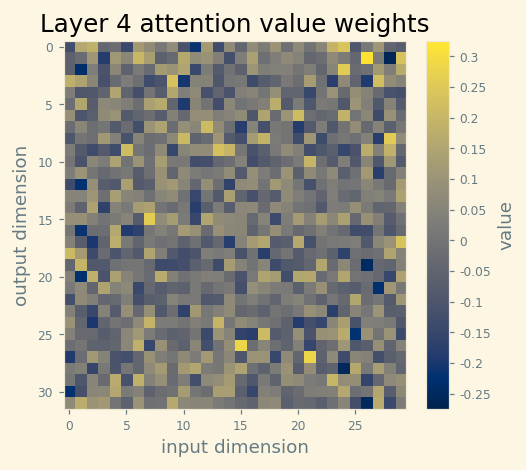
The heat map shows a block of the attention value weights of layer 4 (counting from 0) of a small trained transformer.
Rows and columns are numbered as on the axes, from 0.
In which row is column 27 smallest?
21
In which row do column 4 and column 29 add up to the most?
17
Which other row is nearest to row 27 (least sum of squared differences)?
11
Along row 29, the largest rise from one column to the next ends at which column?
6
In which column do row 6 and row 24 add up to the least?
2
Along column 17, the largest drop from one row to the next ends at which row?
18
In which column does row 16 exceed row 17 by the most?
14
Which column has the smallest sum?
3
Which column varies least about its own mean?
19
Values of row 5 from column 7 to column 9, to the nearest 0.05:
0.15 0.15 -0.05
